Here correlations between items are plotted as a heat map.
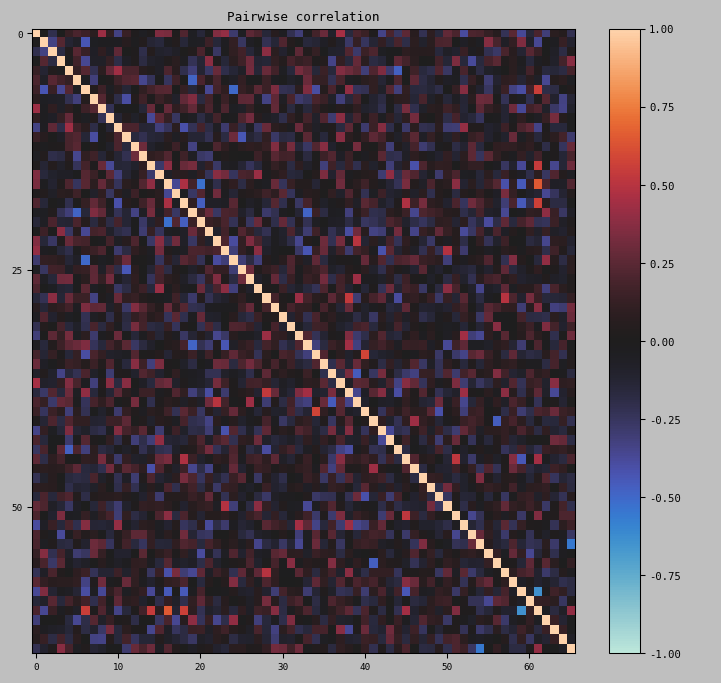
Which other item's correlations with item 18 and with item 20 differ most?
16
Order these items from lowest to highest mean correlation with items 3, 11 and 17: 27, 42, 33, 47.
27, 47, 42, 33
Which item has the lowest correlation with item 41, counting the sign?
56
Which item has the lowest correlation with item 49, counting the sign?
40
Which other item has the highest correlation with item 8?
0
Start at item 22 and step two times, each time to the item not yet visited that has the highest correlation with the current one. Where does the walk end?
26
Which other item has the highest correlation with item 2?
28
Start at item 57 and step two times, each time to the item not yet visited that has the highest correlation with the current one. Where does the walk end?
38
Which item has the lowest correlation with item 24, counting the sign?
6
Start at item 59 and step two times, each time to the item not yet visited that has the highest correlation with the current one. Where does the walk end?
55
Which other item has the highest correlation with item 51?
45
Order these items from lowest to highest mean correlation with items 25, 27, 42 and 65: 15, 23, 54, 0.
54, 0, 23, 15
